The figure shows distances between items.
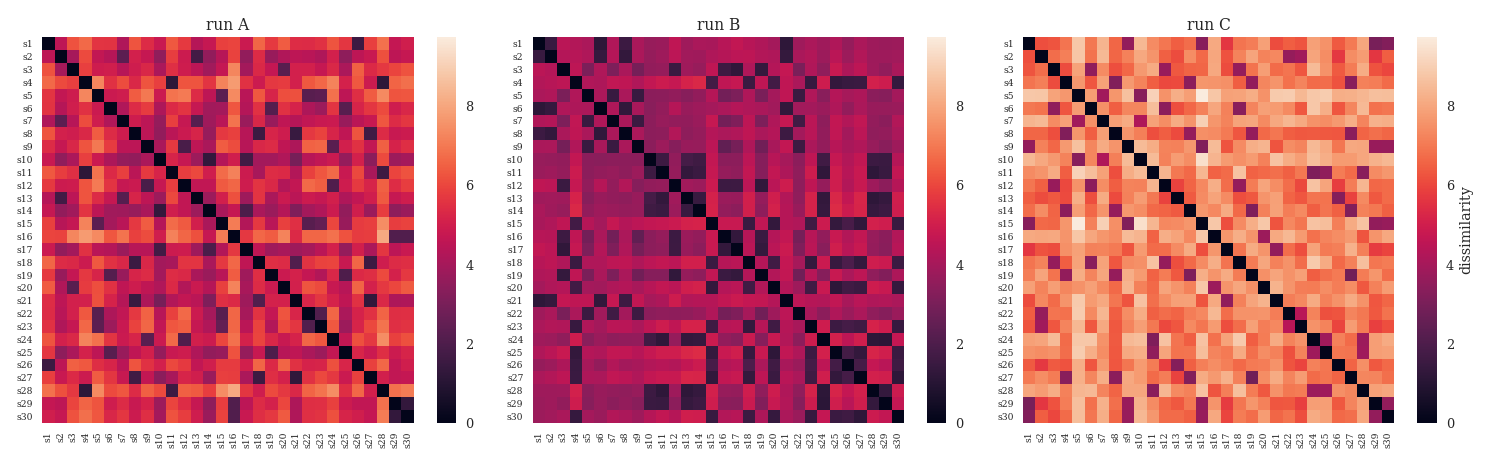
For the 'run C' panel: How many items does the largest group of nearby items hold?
5
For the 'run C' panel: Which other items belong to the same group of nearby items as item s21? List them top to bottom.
s17
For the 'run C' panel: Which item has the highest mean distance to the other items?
s5
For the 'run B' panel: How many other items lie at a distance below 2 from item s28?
6
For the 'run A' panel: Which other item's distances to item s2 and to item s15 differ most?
s13
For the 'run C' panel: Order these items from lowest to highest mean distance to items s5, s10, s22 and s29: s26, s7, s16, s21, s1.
s7, s1, s26, s21, s16
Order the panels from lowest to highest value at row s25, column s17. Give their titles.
run A, run B, run C
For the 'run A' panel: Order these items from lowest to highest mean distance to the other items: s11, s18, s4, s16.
s18, s11, s4, s16
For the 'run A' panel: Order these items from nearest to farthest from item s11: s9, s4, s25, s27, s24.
s4, s27, s25, s9, s24
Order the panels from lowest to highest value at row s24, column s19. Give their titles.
run B, run A, run C
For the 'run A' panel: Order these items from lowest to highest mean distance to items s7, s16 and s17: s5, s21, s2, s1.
s2, s21, s1, s5
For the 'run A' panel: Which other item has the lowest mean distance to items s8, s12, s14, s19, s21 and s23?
s10
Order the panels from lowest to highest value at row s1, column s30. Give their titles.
run C, run B, run A
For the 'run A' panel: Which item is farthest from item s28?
s16
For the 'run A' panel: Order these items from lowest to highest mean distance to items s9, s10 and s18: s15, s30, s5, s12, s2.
s12, s2, s30, s15, s5
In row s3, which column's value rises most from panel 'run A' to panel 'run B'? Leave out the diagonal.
s20
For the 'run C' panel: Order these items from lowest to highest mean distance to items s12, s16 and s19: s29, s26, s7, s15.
s26, s29, s7, s15
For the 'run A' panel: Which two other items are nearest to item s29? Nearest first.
s30, s16
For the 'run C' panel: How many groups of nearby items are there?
9
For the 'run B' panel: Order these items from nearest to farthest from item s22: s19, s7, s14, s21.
s7, s19, s14, s21
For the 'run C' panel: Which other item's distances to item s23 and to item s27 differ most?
s19
